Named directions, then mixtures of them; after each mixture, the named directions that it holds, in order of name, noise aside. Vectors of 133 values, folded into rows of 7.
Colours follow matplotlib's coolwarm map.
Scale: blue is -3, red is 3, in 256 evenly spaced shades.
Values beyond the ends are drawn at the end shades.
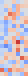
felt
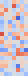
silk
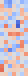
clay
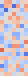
clay, felt, silk.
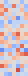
clay, silk.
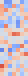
clay, silk.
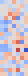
felt, silk.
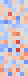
clay, felt, silk.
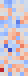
clay, felt.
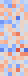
clay, felt, silk.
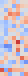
felt.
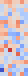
clay, felt.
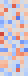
silk.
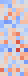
clay, felt, silk.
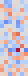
clay, felt, silk.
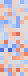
clay, felt, silk.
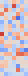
silk.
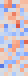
clay, felt, silk.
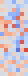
clay, felt, silk.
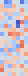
clay.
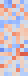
clay, silk.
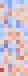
clay, felt.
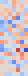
felt, silk.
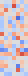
silk.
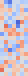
clay.
